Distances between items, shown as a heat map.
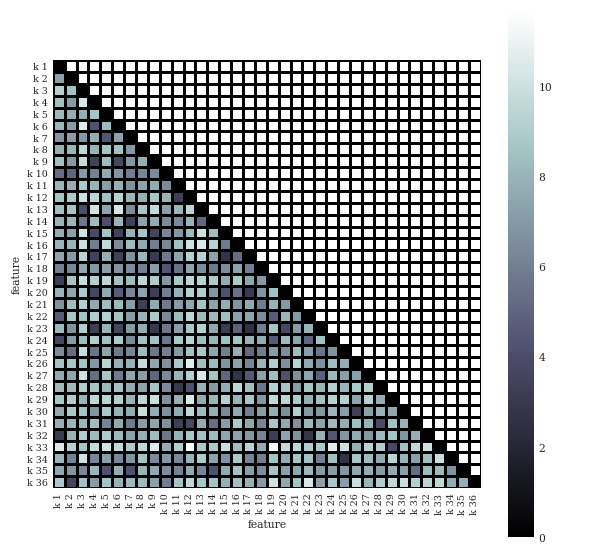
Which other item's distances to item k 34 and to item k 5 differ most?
k 25
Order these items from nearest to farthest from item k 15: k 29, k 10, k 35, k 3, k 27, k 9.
k 9, k 27, k 10, k 35, k 29, k 3
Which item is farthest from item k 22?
k 36
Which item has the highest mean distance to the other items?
k 33
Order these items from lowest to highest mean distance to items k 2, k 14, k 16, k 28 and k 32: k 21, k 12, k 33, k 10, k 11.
k 10, k 11, k 21, k 12, k 33
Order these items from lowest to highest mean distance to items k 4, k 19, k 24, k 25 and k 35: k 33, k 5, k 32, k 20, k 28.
k 32, k 20, k 5, k 28, k 33
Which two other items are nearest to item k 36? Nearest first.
k 2, k 10
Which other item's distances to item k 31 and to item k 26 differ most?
k 12
